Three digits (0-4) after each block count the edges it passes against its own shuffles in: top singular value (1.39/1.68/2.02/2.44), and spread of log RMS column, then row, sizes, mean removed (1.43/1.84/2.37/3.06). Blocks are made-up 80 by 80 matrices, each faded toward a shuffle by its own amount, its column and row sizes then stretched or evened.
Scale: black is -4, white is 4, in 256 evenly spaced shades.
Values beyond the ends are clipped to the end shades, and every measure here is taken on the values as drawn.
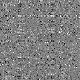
3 1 1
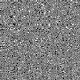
3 1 1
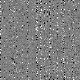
0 4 1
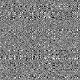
3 2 3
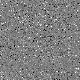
1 0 2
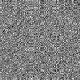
4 0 0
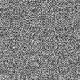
3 0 0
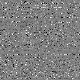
1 0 3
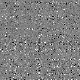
1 2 3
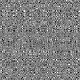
4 1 3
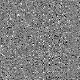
1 2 1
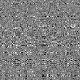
4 1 3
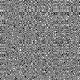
4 1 0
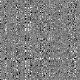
3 4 2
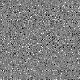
3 0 2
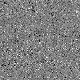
1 0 1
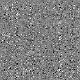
1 3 2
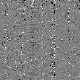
1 3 1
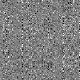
3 3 0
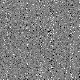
1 2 0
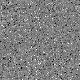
2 0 0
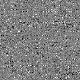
2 0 3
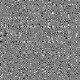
3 2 2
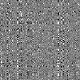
4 3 2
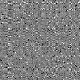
4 1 1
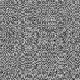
4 0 0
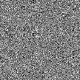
1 1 1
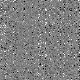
1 3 0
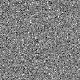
2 1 0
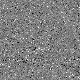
0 0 1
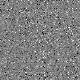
0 1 2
